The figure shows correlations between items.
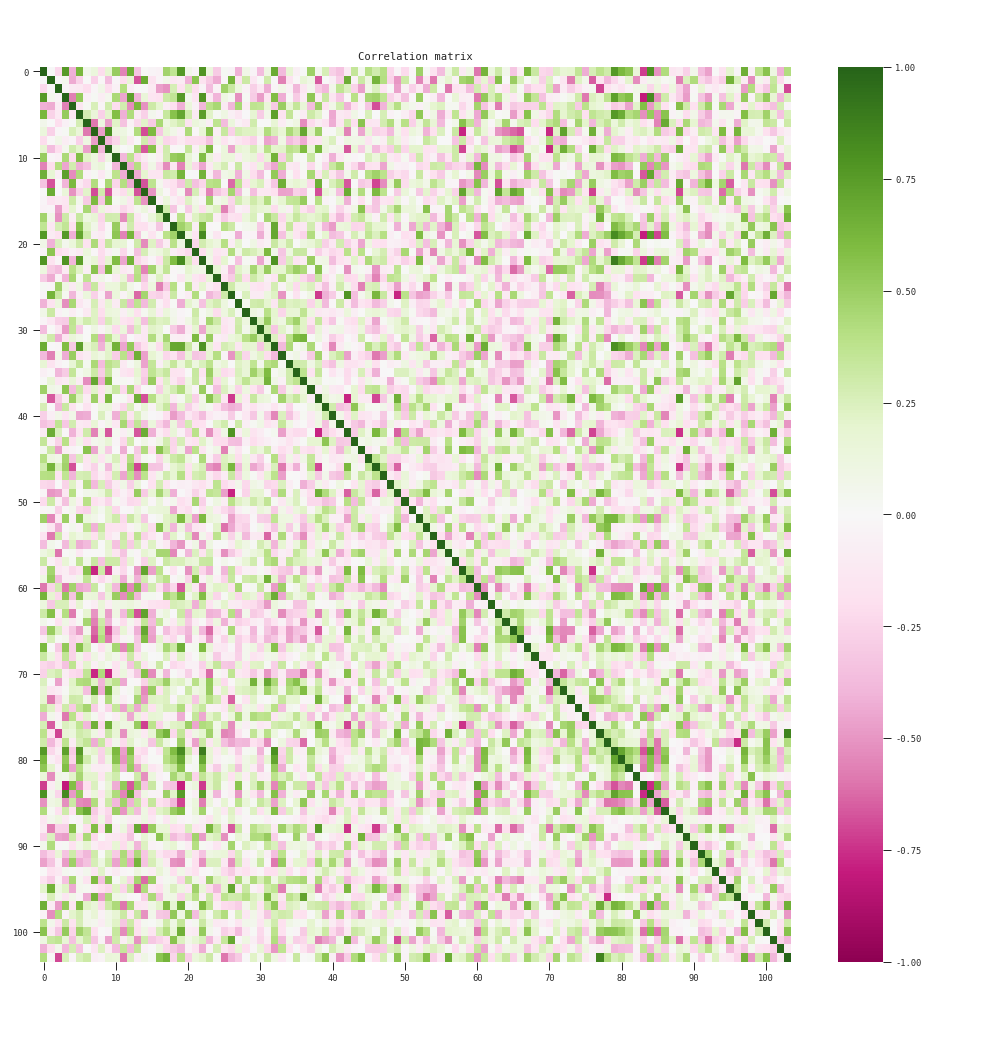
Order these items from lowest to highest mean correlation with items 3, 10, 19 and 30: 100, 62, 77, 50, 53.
50, 53, 62, 77, 100
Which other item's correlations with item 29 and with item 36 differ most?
6
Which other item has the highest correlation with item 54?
98
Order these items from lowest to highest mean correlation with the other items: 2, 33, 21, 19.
2, 33, 21, 19
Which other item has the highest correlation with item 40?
92
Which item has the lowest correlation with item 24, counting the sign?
46
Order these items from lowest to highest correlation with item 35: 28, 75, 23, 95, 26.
26, 95, 28, 75, 23
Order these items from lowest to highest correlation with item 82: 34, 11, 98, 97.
11, 97, 34, 98
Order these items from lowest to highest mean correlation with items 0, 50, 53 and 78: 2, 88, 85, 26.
85, 2, 26, 88
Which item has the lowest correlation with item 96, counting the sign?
78
